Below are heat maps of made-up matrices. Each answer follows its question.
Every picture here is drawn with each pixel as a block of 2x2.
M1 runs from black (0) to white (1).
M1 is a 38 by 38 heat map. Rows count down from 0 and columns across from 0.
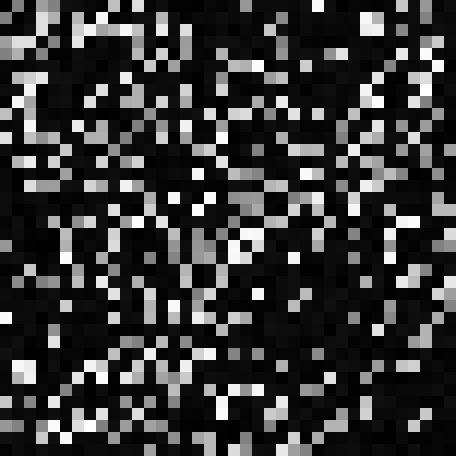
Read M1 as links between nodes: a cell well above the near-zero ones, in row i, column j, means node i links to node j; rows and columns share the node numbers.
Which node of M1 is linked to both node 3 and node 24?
node 36
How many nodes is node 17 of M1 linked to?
11
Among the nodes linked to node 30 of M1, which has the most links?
node 11
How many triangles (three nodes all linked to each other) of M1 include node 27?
2
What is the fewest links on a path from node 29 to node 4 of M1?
3
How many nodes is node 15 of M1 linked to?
12
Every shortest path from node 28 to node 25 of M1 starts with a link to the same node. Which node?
node 35
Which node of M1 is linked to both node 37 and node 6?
node 23
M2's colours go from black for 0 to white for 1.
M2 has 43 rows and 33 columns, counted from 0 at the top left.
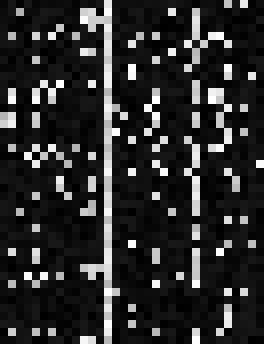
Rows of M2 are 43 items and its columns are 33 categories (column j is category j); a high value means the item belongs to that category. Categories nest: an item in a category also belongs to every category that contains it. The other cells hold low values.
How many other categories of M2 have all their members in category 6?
3
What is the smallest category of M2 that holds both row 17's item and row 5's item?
23
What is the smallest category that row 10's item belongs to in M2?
5
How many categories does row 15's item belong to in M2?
7
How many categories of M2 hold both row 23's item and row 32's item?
2
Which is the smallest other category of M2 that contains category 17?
9
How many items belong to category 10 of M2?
6
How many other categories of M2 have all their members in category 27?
6
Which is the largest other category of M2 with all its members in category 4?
19
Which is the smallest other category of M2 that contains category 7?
11
